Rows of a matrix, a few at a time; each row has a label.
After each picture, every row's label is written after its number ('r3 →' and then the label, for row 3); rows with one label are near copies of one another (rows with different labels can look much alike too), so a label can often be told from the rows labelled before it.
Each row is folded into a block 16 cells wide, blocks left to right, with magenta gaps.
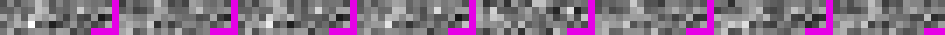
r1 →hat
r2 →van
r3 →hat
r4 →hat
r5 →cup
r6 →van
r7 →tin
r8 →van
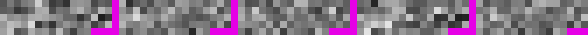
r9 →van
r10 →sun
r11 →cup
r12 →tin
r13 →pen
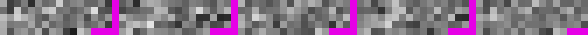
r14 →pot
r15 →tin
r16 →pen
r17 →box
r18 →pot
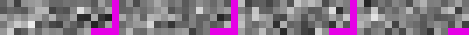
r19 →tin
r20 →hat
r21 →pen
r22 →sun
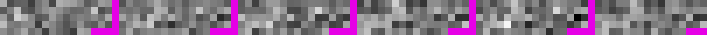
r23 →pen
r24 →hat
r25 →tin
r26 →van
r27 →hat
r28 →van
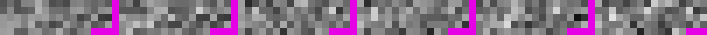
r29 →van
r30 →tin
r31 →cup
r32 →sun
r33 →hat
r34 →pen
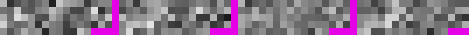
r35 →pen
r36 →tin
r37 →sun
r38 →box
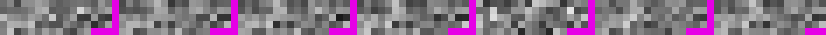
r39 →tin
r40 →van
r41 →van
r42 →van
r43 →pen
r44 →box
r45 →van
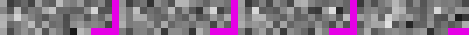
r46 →pot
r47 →cup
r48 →cup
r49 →hat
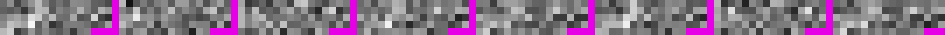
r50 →box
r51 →sun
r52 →cup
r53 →hat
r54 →tin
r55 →box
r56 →cup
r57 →tin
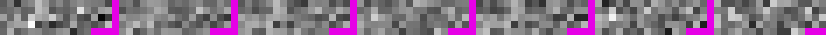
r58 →hat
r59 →tin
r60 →van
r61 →pen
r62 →van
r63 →sun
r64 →pen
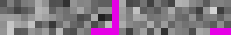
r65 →van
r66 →cup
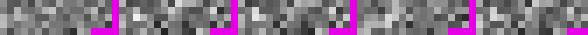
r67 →pot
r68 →pen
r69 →pen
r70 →box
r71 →pen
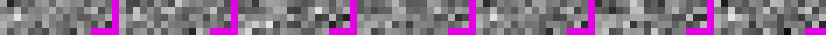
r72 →sun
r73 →pot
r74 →tin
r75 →van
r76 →sun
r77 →van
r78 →sun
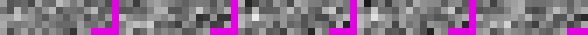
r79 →pot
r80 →tin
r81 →sun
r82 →sun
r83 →tin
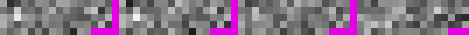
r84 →sun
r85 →sun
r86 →pen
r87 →tin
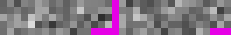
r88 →hat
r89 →pen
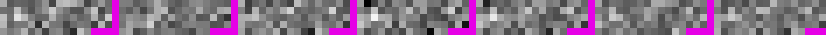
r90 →pen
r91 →box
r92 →pot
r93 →sun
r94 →sun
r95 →pen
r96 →pot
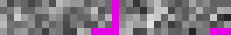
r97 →pen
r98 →box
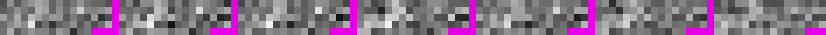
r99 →hat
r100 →hat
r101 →hat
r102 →box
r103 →hat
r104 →box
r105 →van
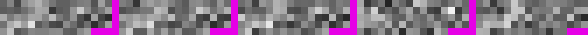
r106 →tin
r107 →tin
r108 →tin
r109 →cup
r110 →box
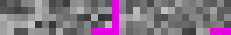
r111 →van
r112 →pot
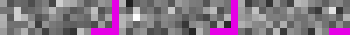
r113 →pen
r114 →sun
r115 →cup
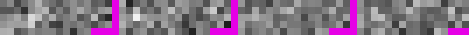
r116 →box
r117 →sun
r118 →pot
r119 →pen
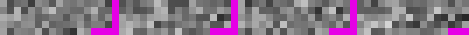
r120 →pot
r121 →van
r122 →cup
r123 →tin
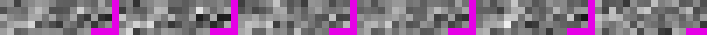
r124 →tin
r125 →tin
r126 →van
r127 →tin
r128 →box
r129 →pot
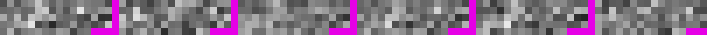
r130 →hat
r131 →pen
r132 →van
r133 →hat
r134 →box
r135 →pot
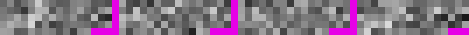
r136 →box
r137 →pot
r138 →cup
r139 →tin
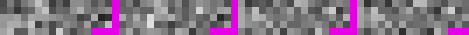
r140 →van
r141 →hat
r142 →cup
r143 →cup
